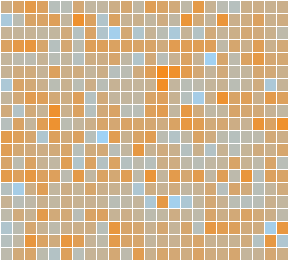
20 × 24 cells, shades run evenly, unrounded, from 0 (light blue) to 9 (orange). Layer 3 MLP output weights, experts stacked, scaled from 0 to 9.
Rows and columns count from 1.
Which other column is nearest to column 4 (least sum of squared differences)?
21
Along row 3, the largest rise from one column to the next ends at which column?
11
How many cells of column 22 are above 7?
2
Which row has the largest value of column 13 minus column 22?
14
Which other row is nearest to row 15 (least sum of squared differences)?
17
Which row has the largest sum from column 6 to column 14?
4
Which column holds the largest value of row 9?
5
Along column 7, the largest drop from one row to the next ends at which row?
3
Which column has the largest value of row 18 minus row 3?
10
